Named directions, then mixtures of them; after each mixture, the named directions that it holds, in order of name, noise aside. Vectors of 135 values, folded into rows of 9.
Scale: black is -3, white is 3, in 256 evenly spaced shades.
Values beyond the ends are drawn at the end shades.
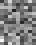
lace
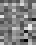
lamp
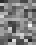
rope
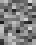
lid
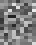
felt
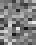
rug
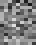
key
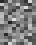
key, lace, rope.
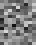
felt, rug.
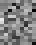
felt.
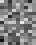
lace.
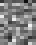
key, lamp, rope.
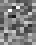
felt.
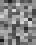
lace, rope, rug.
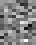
felt, key, lamp.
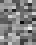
lace, lamp, lid.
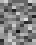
lid.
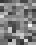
rope.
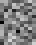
felt, lid.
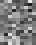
key, lace, lid.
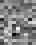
rug.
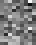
key, lace, lid.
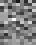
felt, key, rope.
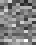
key, lamp.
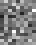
felt, rope, rug.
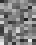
lace, lamp, lid.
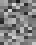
felt, lid.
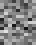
felt, rug.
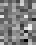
lamp.
